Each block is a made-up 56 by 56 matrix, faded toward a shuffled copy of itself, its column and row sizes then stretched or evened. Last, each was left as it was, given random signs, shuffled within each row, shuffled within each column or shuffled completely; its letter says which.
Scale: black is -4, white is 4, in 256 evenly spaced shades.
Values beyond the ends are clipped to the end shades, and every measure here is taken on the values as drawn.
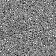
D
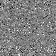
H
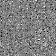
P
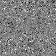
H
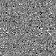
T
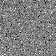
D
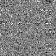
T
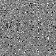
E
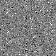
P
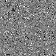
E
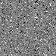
P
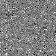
P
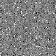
T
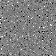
P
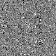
E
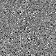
E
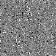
E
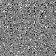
T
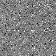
E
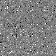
E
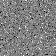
D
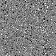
P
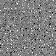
E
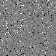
E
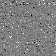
H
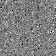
P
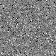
D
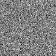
E
